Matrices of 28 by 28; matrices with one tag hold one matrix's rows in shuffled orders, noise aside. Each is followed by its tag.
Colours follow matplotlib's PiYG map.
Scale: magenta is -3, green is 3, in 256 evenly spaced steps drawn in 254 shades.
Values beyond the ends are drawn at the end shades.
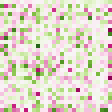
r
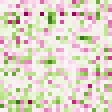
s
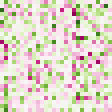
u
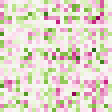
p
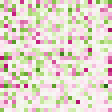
r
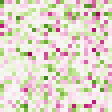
p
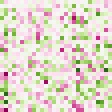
u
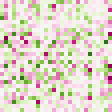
r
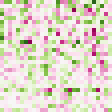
p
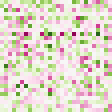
s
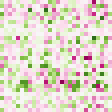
p
